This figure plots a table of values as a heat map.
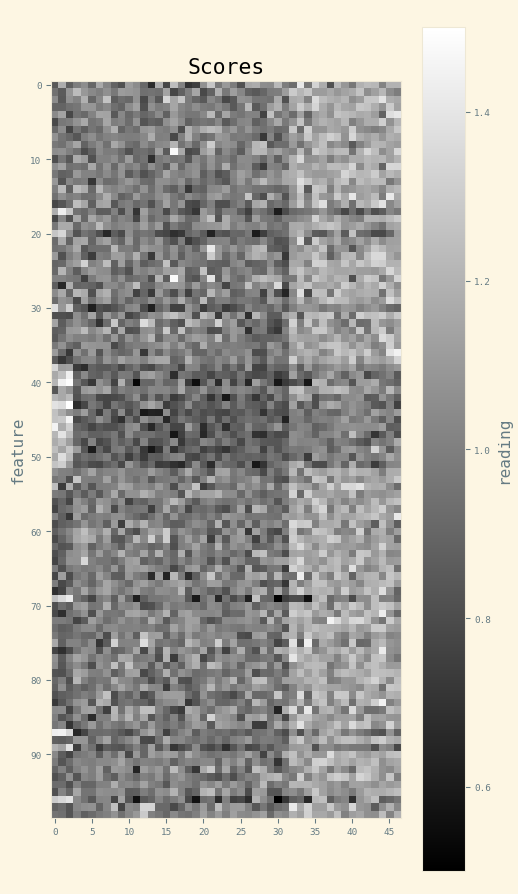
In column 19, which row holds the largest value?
54
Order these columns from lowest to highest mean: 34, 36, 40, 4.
4, 34, 40, 36
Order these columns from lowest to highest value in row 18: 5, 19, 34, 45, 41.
19, 41, 34, 5, 45
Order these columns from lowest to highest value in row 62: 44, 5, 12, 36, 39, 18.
5, 12, 18, 39, 36, 44
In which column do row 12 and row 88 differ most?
31
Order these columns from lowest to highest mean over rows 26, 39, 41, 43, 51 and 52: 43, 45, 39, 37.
43, 39, 45, 37
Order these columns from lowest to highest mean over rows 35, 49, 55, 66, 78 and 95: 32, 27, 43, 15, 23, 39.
15, 23, 27, 32, 39, 43
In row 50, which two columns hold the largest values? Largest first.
1, 2
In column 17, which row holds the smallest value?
51
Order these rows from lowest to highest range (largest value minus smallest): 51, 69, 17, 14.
14, 51, 17, 69
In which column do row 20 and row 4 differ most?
21
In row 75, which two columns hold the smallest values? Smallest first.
6, 30
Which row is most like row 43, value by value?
87
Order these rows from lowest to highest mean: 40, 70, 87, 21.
40, 87, 21, 70
